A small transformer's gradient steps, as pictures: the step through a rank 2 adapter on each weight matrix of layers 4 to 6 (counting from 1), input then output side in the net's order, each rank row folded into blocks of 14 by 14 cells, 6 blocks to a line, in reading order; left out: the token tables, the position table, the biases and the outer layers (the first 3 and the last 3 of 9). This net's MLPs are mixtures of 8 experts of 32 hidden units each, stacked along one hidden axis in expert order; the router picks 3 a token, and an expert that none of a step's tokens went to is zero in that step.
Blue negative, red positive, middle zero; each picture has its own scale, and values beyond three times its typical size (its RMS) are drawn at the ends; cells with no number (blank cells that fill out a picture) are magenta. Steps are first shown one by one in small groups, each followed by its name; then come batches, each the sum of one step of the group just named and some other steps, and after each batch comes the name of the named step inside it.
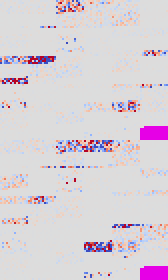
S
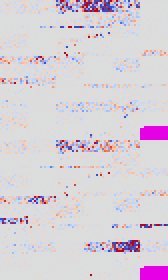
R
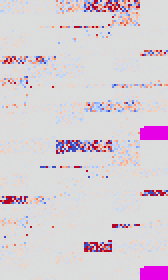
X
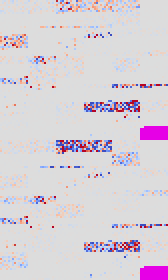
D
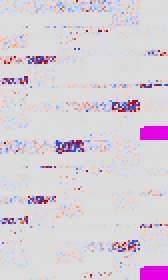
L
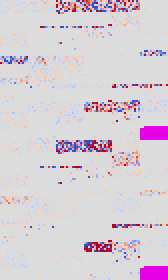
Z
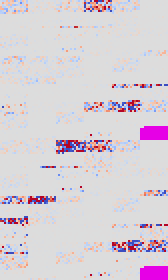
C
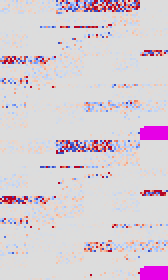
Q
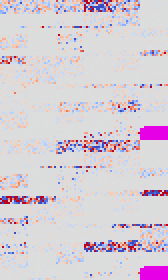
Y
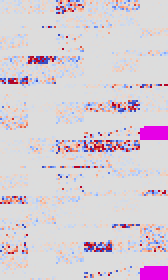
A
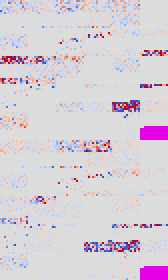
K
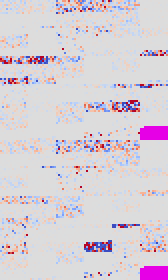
A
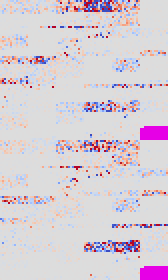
R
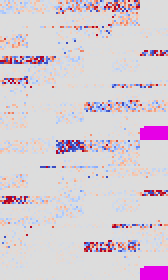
X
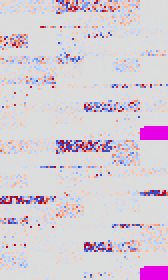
D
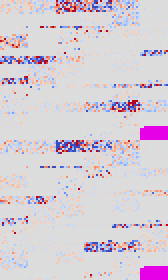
L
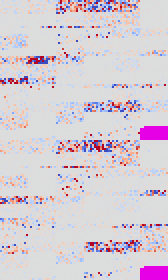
A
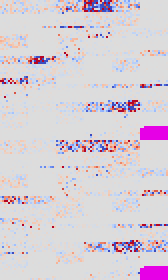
R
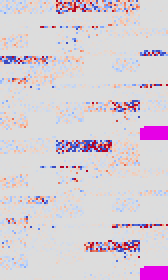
Z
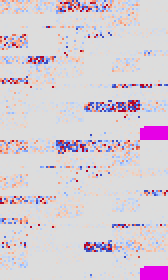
D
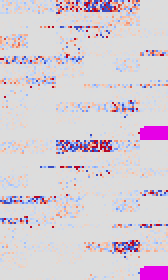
R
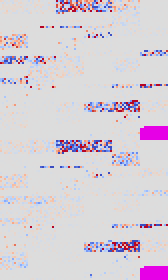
D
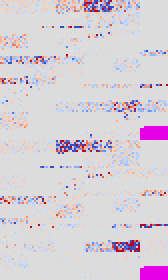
R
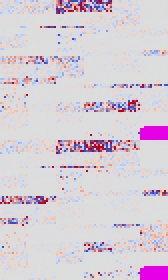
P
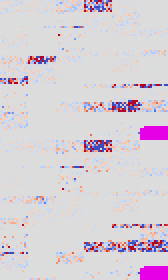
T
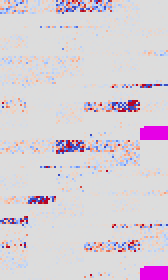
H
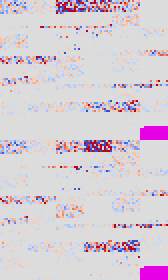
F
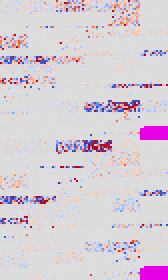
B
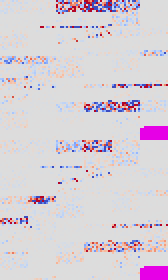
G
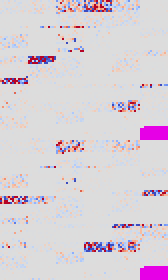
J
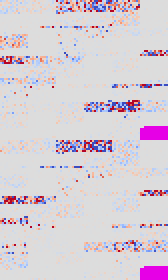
T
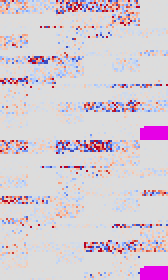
P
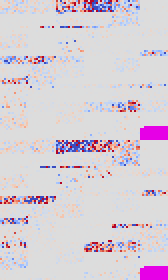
H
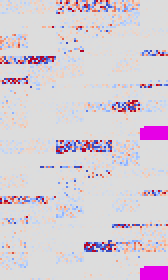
J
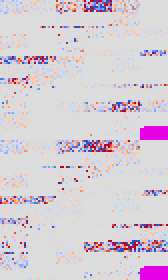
T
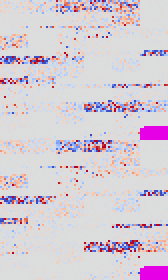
B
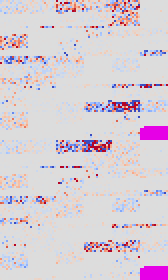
B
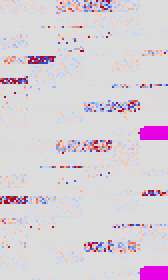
J
